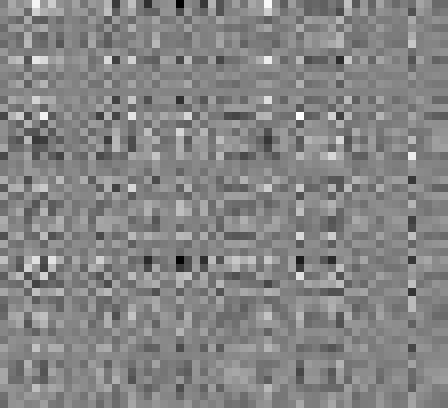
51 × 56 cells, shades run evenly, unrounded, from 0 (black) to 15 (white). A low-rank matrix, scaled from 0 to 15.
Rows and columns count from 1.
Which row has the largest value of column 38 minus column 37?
15
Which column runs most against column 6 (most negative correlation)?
25
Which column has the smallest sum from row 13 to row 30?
7
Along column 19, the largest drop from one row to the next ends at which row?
33
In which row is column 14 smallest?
18
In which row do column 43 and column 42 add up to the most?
20
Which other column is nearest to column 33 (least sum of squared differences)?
21
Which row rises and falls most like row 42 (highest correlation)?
17
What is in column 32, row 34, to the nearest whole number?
9
